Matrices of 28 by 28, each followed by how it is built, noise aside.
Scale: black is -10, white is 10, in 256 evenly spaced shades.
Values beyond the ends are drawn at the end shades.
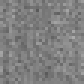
blocks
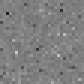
sparse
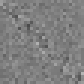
banded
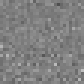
uneven rows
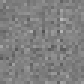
low rank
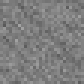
Toeplitz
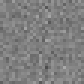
low rank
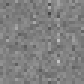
uneven columns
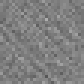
Toeplitz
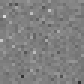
sparse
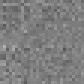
low rank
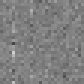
uneven columns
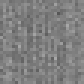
blocks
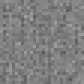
blocks
